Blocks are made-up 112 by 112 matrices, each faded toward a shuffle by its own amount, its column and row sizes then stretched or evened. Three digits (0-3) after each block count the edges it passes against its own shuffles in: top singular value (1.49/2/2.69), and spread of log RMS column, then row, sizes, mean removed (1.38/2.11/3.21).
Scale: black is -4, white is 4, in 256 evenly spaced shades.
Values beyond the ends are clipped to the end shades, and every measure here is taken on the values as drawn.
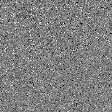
0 1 1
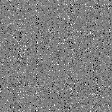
0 2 1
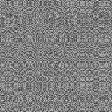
3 0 2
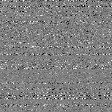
0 0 3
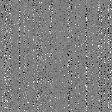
1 3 0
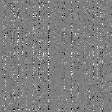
2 3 1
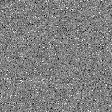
2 0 1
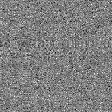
2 0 0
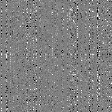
2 3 1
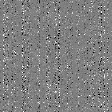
0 3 0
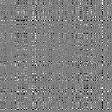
3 3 3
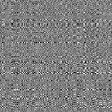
3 2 3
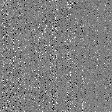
0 3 0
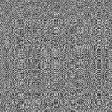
3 2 2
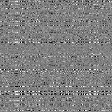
3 1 3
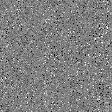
0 2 0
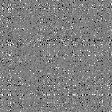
2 2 2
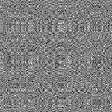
3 0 1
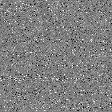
1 0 2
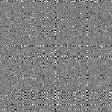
3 2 3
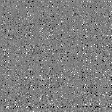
0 2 2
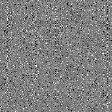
2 2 0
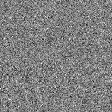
1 0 1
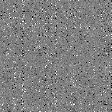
0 2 1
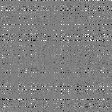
1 2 3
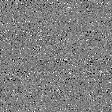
1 0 2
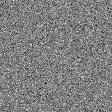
0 0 0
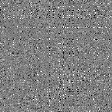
2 2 2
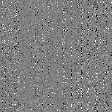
0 3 1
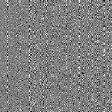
3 3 1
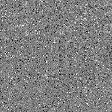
1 1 1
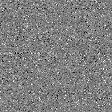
1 0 1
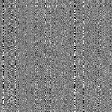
3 3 1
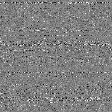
1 0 3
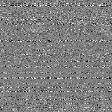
2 0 3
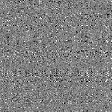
2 1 2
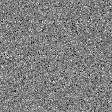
0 0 1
